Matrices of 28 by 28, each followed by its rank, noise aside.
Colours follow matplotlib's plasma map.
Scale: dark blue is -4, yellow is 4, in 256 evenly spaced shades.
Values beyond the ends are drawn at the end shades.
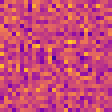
eight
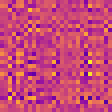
three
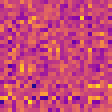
six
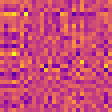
four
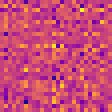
four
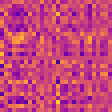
three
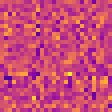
eight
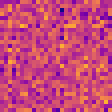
eight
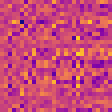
four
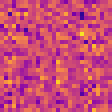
six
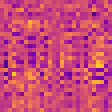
four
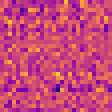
six
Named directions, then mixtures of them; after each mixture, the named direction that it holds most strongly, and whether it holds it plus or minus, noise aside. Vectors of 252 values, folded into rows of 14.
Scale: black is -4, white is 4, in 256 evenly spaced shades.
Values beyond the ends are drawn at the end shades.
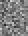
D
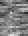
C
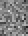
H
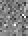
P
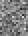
D, minus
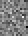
D, minus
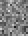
H, plus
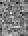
D, minus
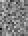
D, minus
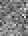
P, plus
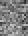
H, plus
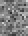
C, minus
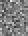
D, plus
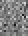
P, minus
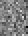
H, plus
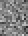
H, plus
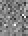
P, plus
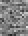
C, minus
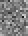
D, plus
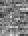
C, plus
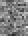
C, minus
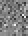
P, plus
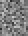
D, minus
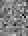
P, minus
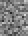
H, minus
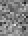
P, plus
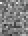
D, plus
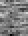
C, minus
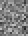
H, plus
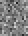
H, minus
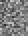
D, plus
